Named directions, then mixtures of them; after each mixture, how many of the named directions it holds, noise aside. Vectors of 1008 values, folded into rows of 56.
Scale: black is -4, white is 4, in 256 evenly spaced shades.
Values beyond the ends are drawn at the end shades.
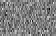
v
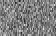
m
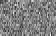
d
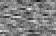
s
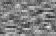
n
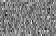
one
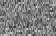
three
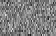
two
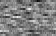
one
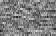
three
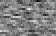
one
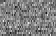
three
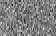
one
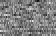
three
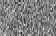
one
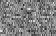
four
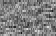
two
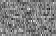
two
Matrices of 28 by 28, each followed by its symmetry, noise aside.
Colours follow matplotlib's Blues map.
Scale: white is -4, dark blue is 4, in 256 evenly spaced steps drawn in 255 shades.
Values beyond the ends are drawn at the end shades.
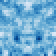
mirrored left to right.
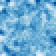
antisymmetric.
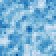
symmetric.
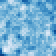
symmetric across the other diagonal.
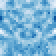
mirrored left to right.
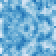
mirrored top to bottom.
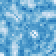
symmetric.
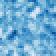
antisymmetric.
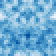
mirrored left to right.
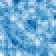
symmetric across the other diagonal.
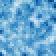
symmetric across the other diagonal.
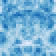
mirrored left to right.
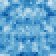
mirrored left to right.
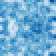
mirrored top to bottom.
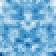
mirrored left to right.
